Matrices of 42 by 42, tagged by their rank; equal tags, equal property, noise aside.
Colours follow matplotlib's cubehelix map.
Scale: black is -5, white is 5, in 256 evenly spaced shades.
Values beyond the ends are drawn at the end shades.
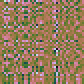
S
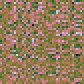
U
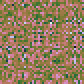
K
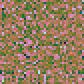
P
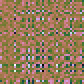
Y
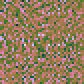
K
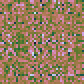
K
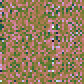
P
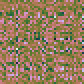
U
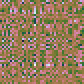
U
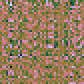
U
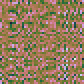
S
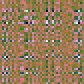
Y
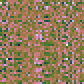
P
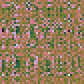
U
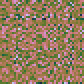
U
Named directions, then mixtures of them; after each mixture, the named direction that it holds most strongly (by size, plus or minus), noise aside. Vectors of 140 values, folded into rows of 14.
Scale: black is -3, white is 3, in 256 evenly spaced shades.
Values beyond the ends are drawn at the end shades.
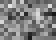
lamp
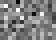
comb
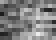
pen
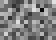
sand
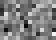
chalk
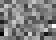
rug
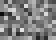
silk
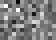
comb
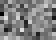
chalk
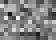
silk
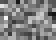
comb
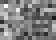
pen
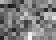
lamp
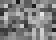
comb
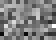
rug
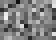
chalk
